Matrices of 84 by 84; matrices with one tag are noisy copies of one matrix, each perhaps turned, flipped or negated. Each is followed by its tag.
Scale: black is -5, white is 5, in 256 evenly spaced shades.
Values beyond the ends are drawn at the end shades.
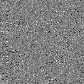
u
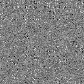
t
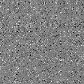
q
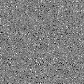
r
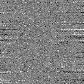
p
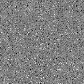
r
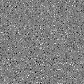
r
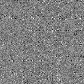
q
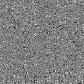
t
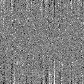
p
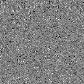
t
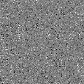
t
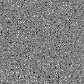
t
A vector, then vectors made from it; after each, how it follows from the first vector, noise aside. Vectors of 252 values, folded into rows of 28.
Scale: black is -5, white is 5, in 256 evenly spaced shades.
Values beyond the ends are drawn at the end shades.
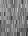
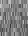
reversed, negated.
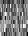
wrapped around, negated, scaled up.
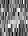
wrapped around, negated, scaled up.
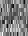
wrapped around, scaled up.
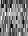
wrapped around, scaled up.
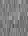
wrapped around, negated, shrunk.
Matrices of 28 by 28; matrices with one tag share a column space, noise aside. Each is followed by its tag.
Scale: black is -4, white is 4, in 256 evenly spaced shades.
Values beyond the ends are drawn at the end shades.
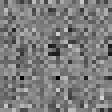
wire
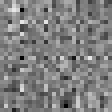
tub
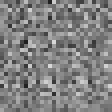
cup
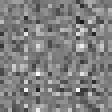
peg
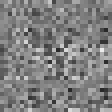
wire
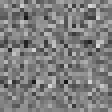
cup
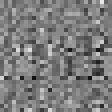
wire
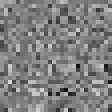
peg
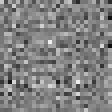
cup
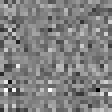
peg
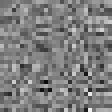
peg
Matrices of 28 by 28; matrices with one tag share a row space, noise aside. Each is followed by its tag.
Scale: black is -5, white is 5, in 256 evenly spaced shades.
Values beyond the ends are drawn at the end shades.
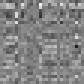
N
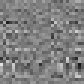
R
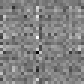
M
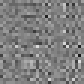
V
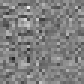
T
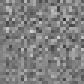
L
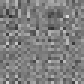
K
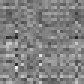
N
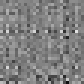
K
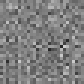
K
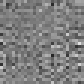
R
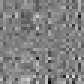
V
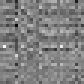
N
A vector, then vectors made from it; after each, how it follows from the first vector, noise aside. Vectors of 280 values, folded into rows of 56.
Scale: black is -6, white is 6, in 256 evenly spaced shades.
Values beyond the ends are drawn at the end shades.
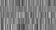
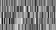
wrapped around, negated, scaled up.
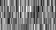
wrapped around, scaled up.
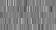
wrapped around, partly zeroed.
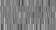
partly zeroed.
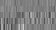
negated, partly zeroed.
